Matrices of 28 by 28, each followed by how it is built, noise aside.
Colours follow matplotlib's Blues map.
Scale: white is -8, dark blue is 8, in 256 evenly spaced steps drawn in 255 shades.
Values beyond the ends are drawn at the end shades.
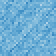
Hankel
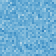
noise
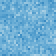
smooth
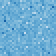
sparse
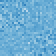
block diagonal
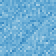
Hankel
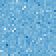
sparse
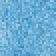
smooth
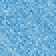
Toeplitz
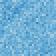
Hankel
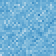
Hankel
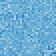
block diagonal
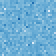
sparse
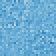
block diagonal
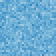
noise
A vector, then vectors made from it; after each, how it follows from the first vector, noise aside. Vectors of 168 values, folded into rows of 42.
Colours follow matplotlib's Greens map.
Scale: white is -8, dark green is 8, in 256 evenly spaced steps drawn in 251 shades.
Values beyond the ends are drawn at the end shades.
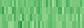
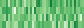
wrapped around, negated, scaled up.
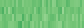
shrunk.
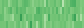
reversed, negated, partly zeroed.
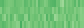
wrapped around, negated, shrunk.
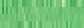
reversed, negated, partly zeroed.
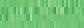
wrapped around, partly zeroed.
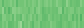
negated, shrunk.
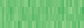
wrapped around, negated, shrunk.
